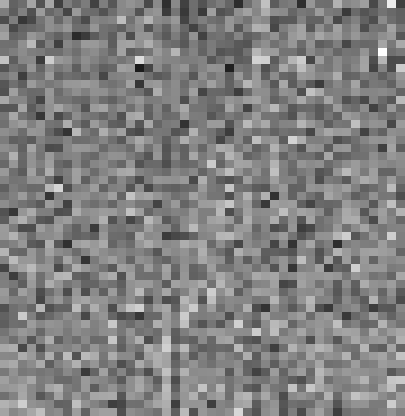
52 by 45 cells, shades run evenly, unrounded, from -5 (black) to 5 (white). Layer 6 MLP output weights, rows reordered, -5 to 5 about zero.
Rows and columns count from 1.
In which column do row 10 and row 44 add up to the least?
3
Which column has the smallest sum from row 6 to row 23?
7
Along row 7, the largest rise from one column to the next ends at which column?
43
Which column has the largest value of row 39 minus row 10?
22
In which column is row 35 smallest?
2
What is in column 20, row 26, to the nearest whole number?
1
